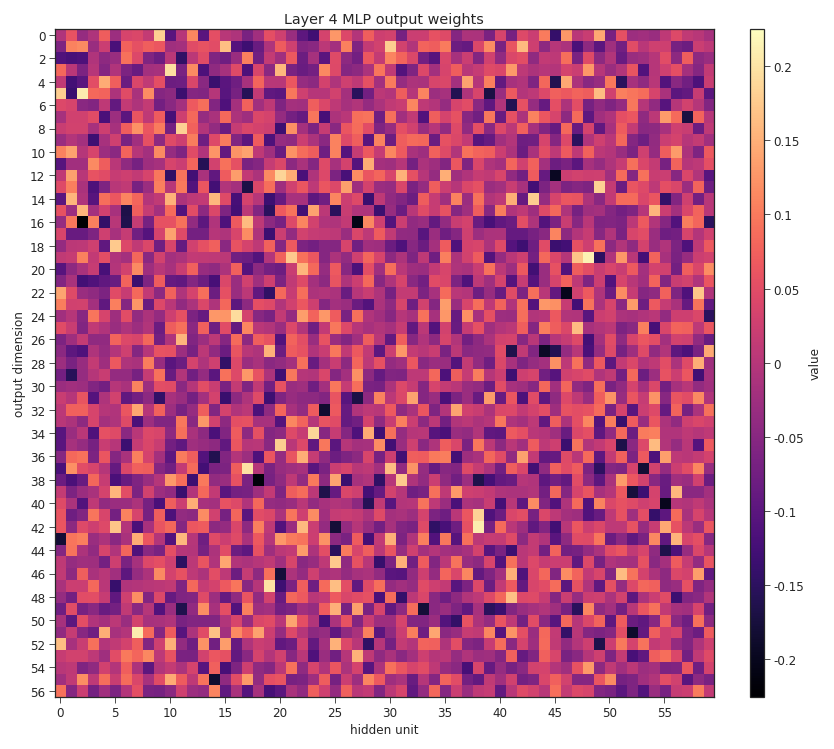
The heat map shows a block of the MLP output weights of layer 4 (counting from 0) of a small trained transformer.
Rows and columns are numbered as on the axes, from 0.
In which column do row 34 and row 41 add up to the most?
23
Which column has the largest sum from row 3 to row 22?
21
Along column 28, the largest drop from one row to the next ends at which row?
52
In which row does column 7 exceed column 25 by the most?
51
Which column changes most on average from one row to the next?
17
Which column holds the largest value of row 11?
28
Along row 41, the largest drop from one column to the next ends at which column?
39
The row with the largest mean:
10
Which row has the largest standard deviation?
5
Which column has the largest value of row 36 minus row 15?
22
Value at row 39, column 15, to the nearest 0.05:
-0.1
